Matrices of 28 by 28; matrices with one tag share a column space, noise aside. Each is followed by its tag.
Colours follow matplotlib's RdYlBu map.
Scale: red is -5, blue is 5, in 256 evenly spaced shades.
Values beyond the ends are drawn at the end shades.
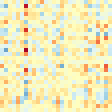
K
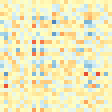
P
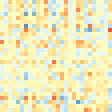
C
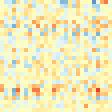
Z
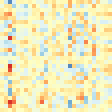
K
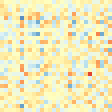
P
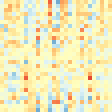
C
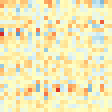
Z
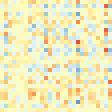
K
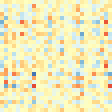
P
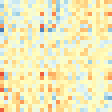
C
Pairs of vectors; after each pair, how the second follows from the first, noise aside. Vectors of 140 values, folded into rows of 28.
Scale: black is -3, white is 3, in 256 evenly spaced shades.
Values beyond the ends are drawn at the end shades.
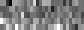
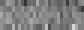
reversed, negated, shrunk.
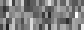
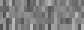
shrunk.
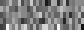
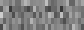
wrapped around, negated, shrunk.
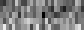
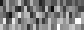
wrapped around, negated.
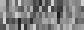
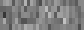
wrapped around, negated, shrunk.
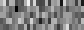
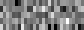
reversed, negated.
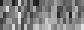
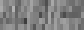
wrapped around, negated, shrunk.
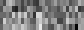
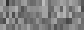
reversed, shrunk.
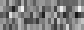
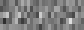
reversed, negated, shrunk.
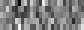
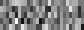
wrapped around, negated.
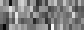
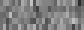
reversed, shrunk.
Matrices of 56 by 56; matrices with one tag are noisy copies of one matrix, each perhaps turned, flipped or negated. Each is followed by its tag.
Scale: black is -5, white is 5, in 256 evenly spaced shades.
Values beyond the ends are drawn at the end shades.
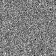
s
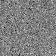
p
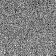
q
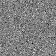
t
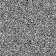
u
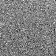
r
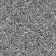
u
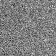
q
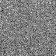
q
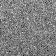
r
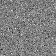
t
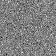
t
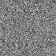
u
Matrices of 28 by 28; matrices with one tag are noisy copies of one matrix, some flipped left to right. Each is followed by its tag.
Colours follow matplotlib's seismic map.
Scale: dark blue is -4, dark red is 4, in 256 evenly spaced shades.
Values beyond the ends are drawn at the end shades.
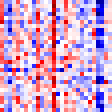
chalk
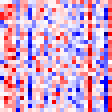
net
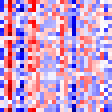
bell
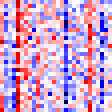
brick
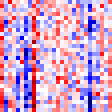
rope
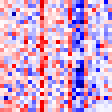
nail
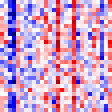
chalk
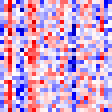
bell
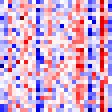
bell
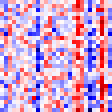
bell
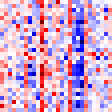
nail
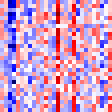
chalk
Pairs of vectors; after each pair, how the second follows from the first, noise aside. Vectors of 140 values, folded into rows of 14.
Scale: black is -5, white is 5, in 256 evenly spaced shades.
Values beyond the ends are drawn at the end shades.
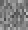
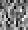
wrapped around, negated, scaled up.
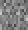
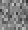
reversed, negated.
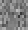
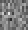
reversed, negated.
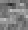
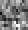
reversed, negated, scaled up.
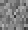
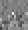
reversed, negated, partly zeroed.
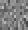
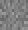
reversed, shrunk.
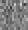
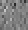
negated, partly zeroed.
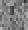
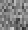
shuffled.
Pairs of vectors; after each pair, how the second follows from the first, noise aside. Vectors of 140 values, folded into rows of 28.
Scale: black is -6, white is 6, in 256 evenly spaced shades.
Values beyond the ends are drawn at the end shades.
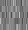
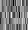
negated, scaled up.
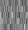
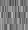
copied.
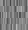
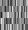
reversed, negated, scaled up.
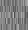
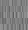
reversed, shrunk.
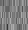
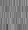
shrunk.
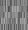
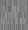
shrunk.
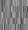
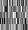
reversed, scaled up.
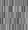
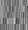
reversed.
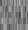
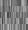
reversed.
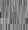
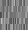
copied.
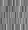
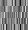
negated, scaled up.
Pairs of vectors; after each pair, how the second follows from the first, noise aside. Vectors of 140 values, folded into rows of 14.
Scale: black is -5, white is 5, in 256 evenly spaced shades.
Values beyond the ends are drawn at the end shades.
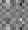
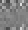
negated, partly zeroed.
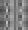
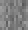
negated, shrunk.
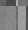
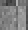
copied.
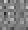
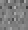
negated, partly zeroed.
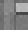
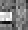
wrapped around, scaled up.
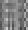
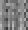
negated.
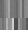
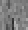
negated, partly zeroed.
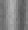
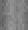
wrapped around, negated, shrunk.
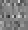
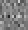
copied.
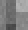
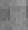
wrapped around, negated, shrunk.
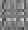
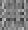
negated.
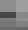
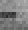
copied.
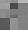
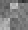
negated.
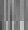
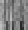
negated.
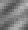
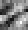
wrapped around, negated, scaled up.
